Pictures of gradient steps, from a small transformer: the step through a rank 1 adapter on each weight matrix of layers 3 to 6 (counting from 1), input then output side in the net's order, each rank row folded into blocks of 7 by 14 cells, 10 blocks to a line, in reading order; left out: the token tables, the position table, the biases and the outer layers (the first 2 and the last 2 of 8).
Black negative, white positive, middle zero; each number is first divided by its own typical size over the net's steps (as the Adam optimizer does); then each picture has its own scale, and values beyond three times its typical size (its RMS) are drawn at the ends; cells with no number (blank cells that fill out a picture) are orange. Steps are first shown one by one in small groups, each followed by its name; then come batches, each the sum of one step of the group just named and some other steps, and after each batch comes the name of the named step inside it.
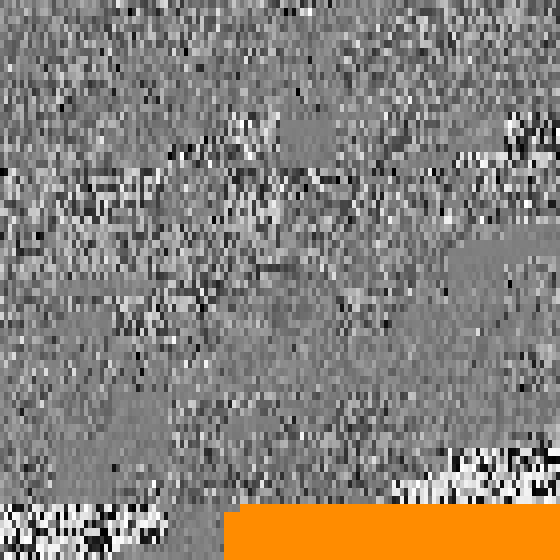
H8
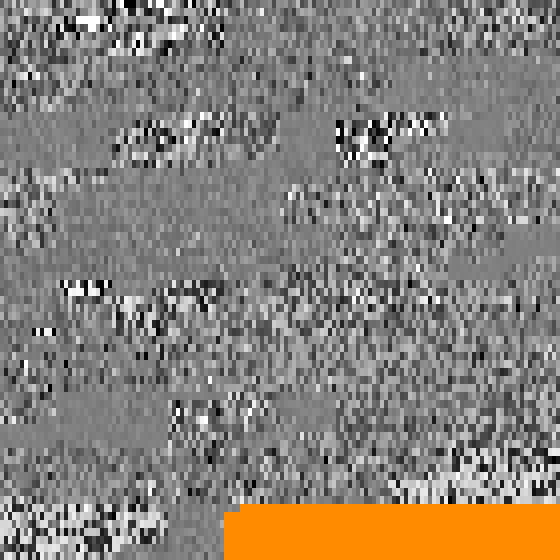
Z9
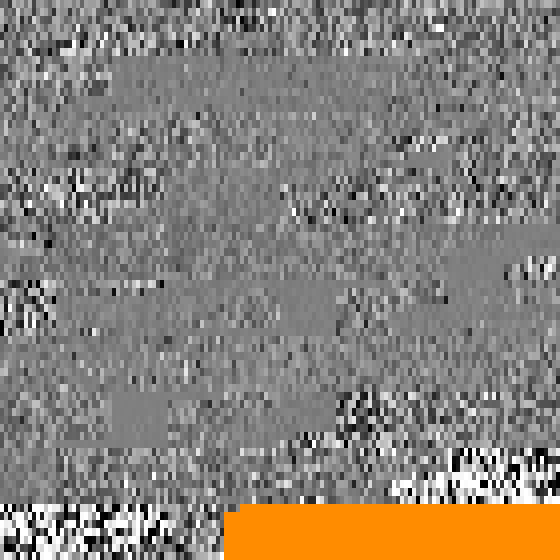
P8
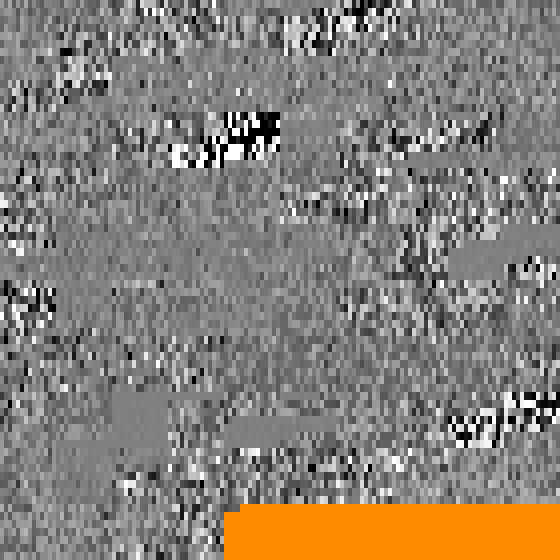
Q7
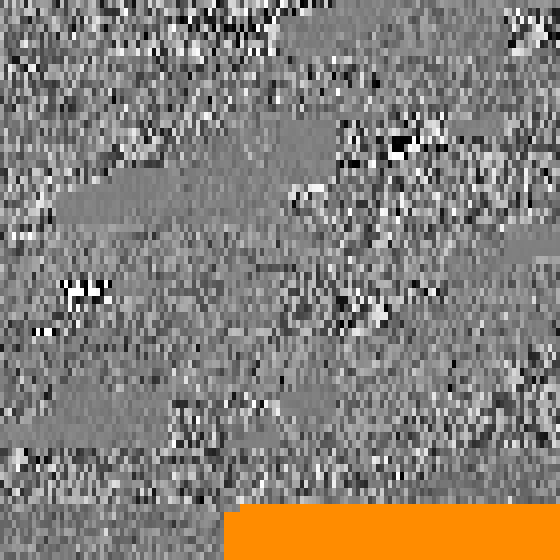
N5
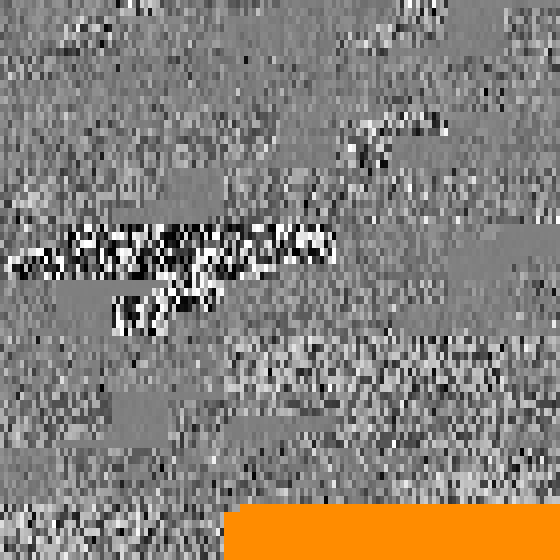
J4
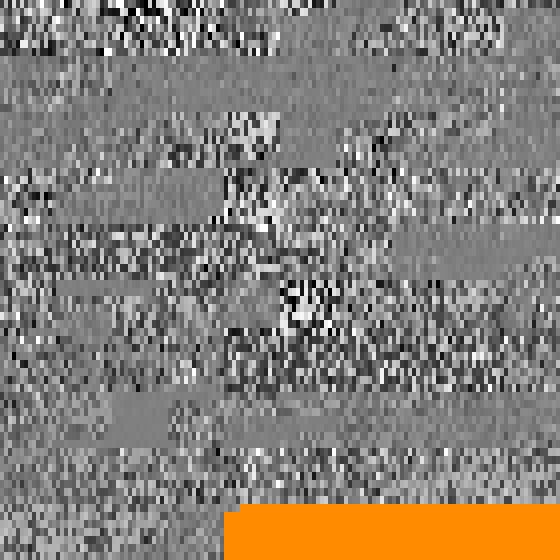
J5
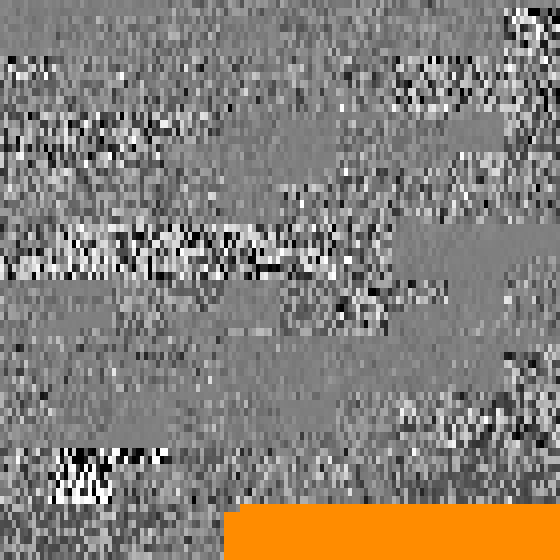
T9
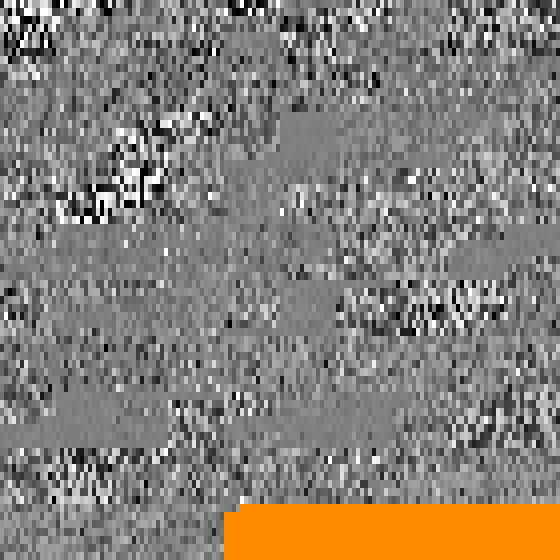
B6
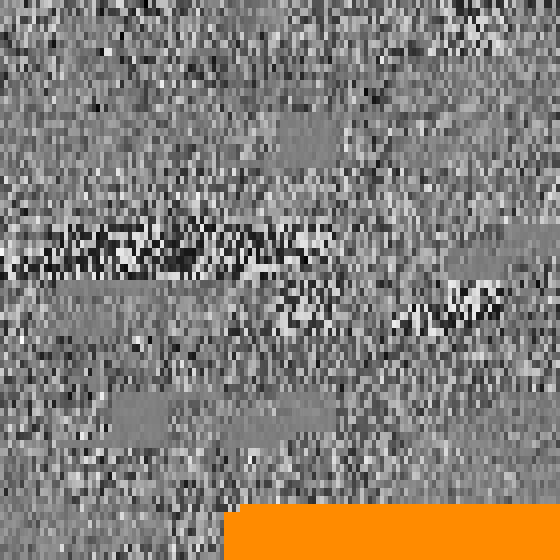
J5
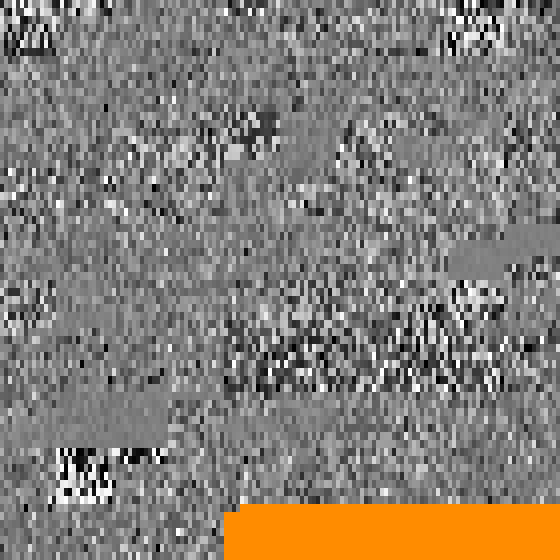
B6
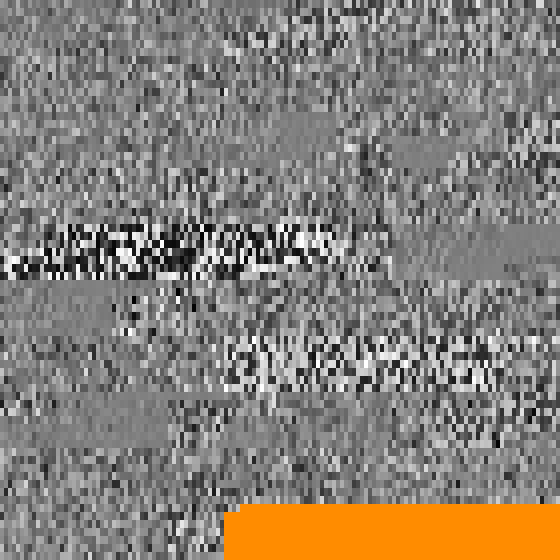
J4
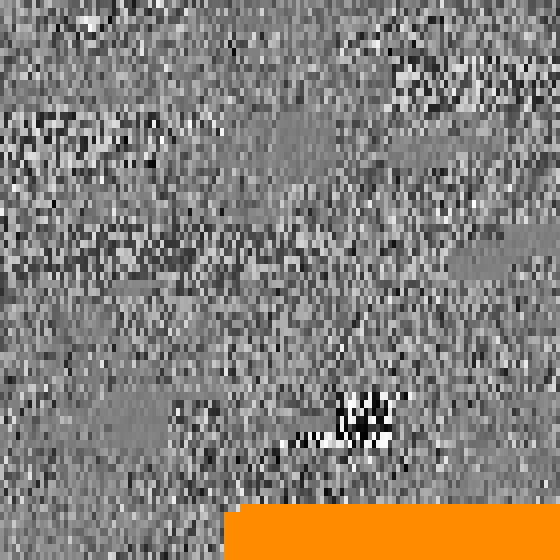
Z9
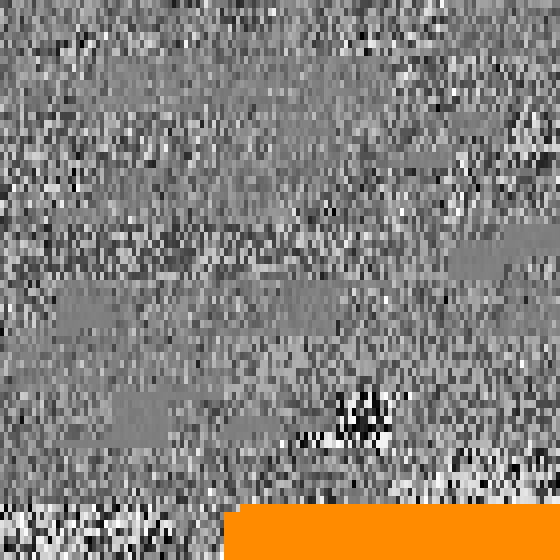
P8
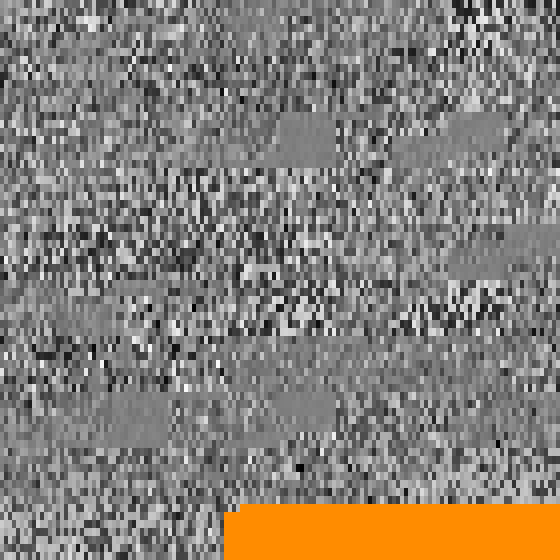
Z9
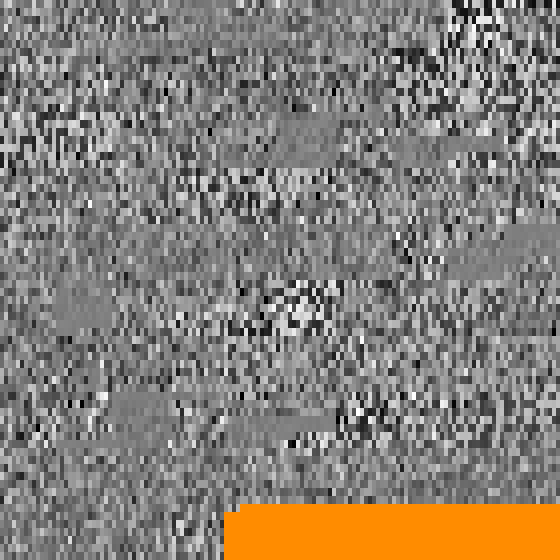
B6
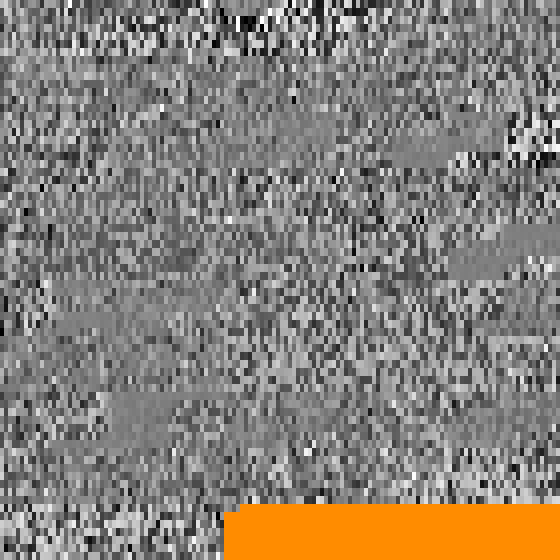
P8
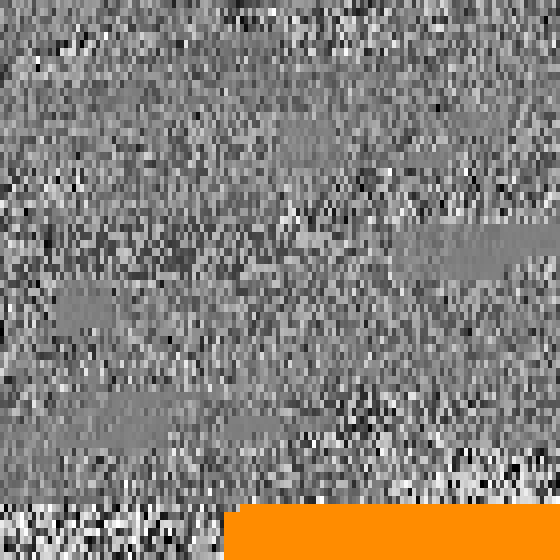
P8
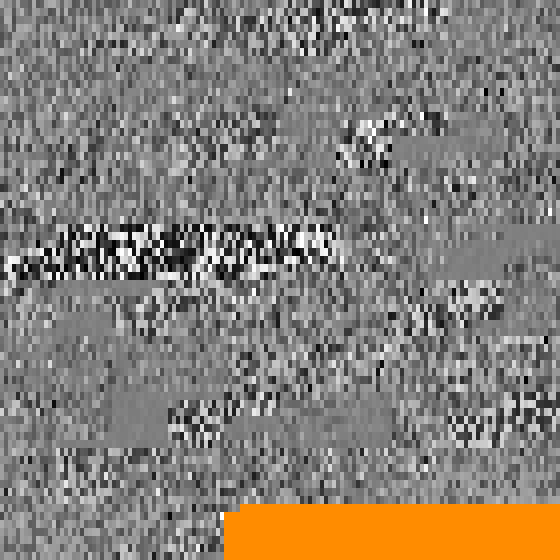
J4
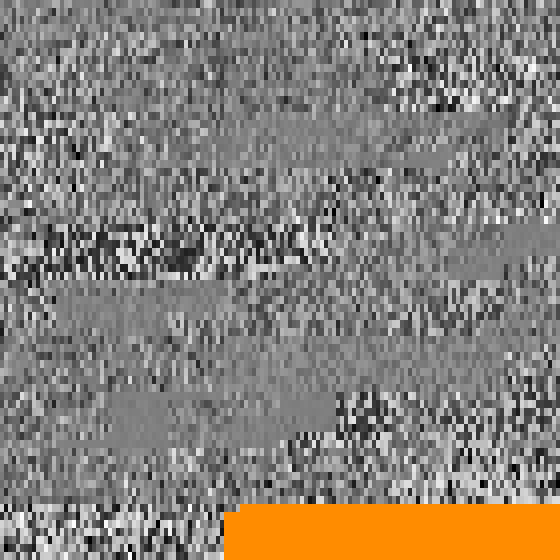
P8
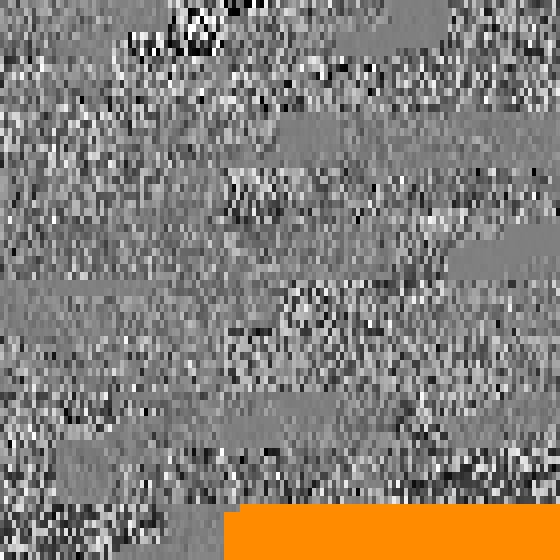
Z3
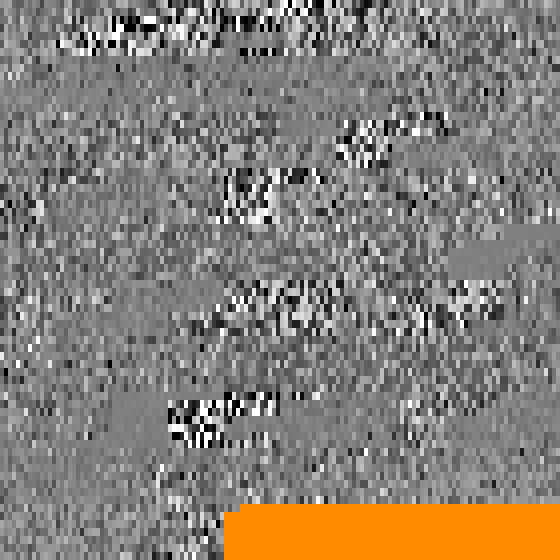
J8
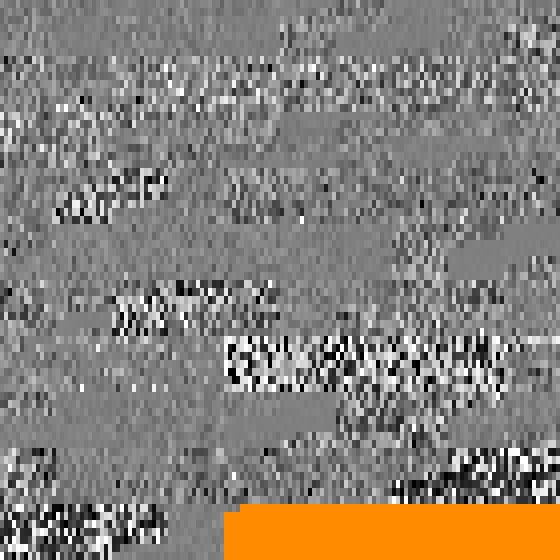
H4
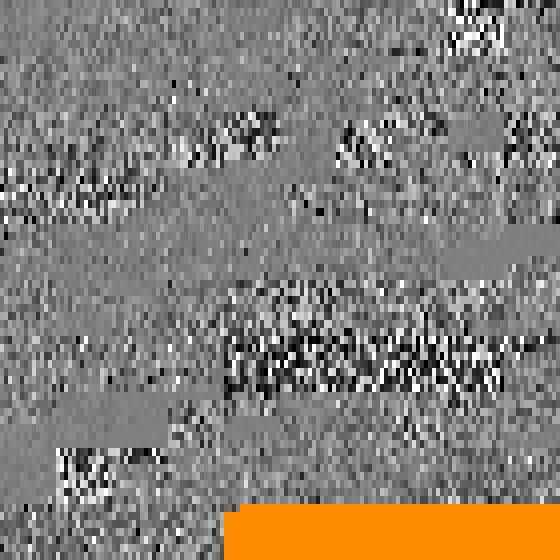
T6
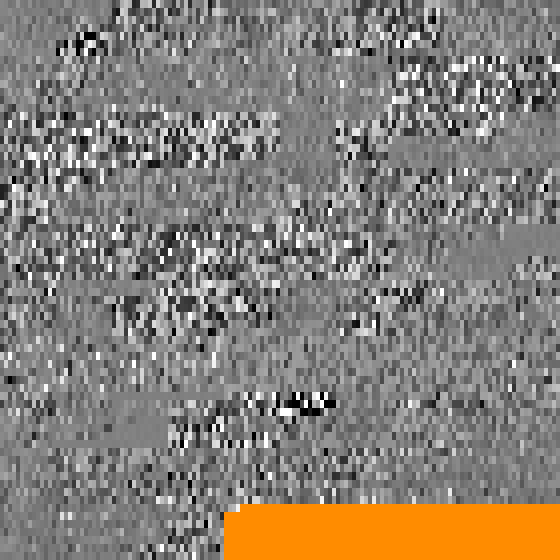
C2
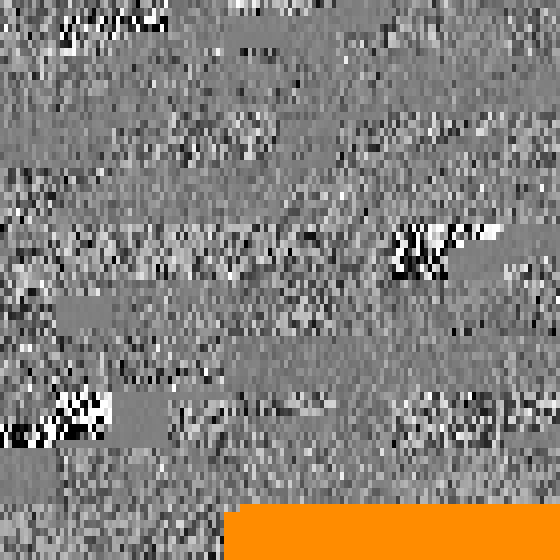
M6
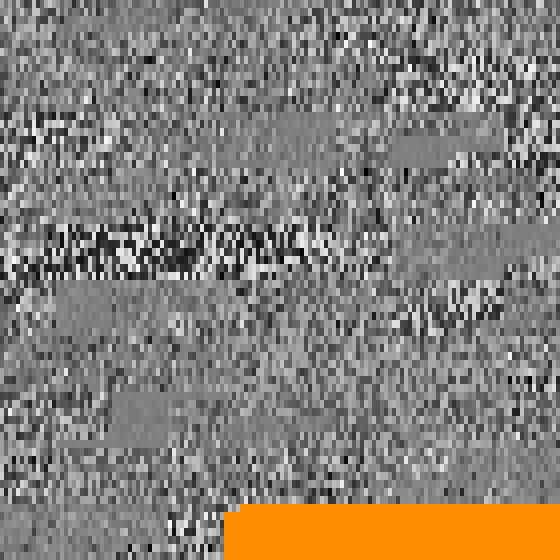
C2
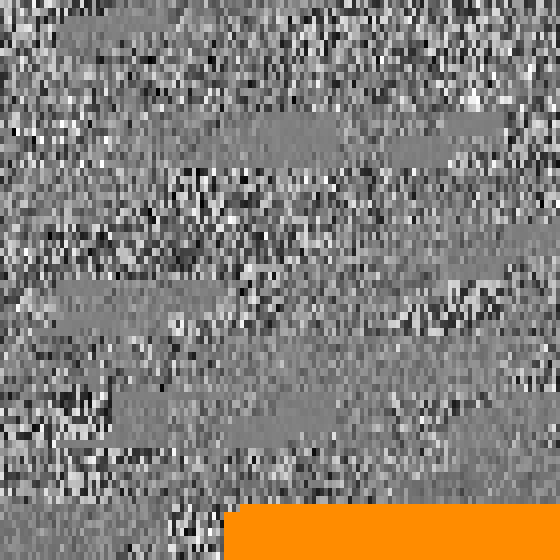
Z3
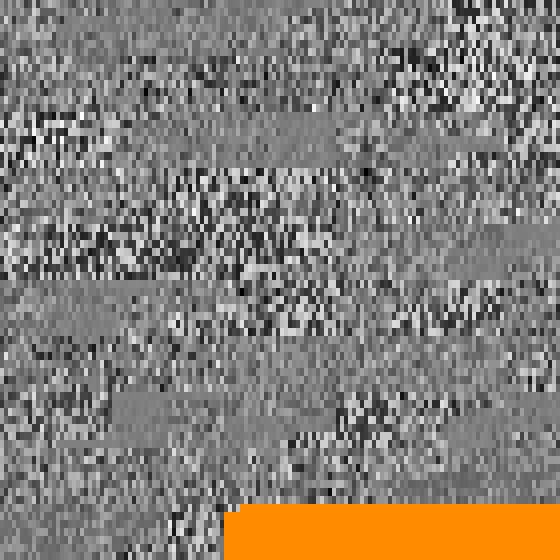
C2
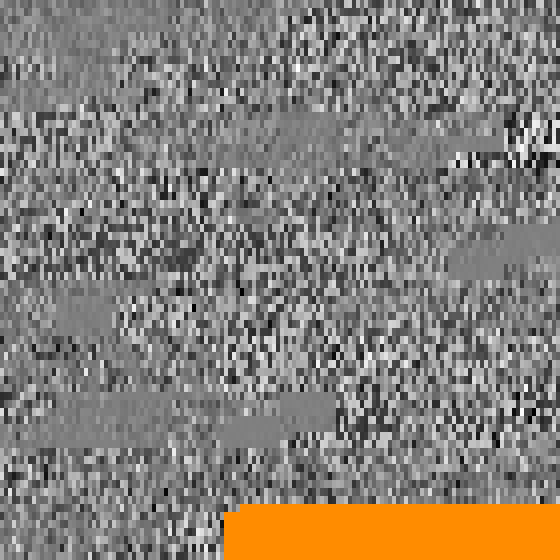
H4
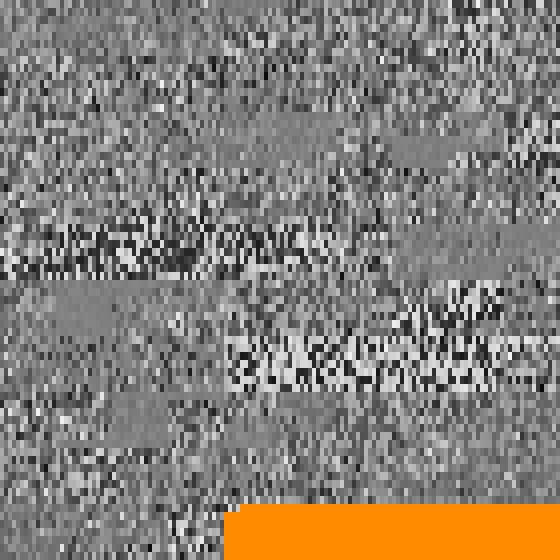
C2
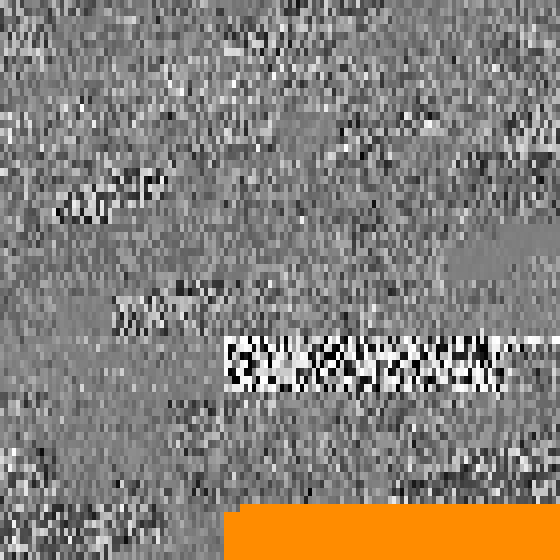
H4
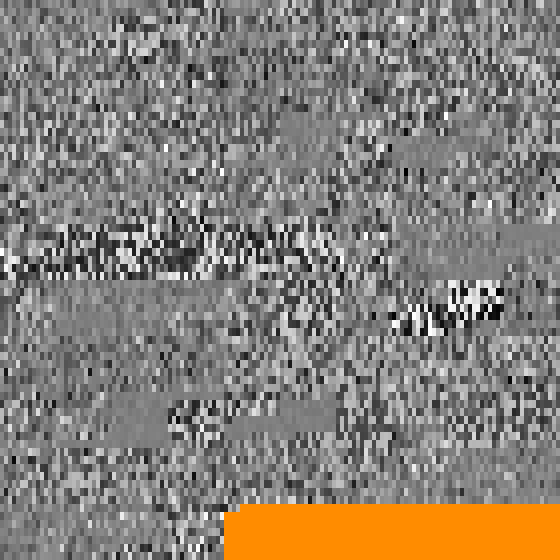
J8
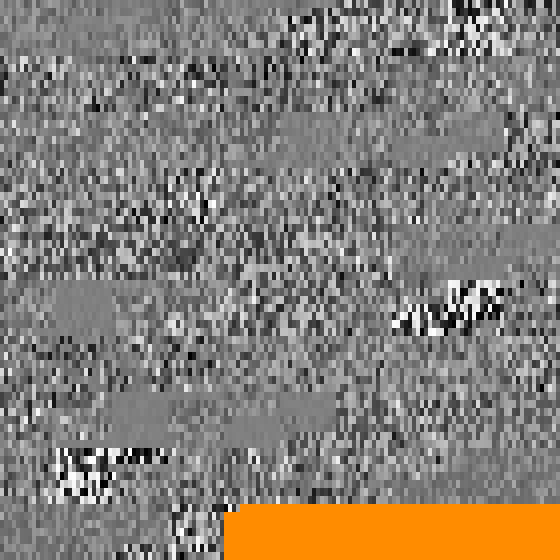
T6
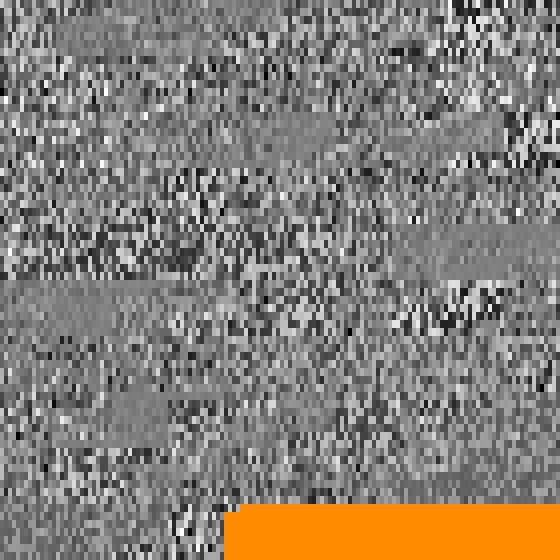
T6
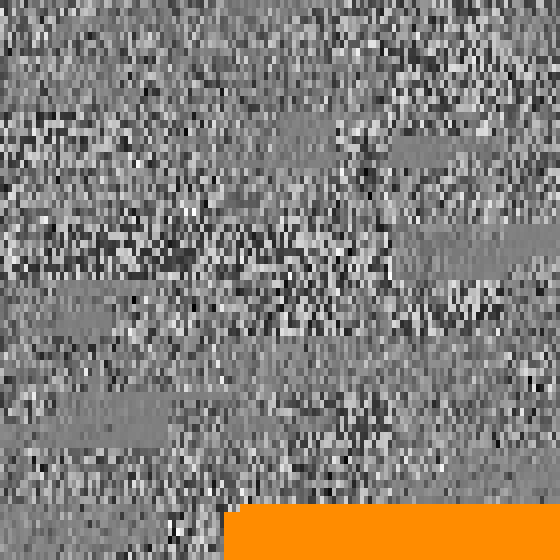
C2
